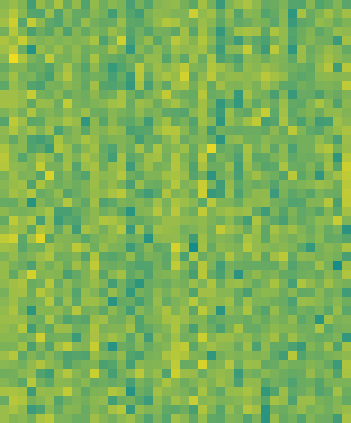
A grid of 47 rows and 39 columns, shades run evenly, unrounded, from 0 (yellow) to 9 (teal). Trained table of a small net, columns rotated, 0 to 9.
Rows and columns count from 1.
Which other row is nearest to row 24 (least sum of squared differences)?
41
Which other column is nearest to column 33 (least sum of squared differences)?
12
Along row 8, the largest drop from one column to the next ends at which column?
39
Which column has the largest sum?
15
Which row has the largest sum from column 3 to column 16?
2
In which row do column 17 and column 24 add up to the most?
22
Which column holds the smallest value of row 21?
23
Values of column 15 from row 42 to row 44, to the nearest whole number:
4 7 8
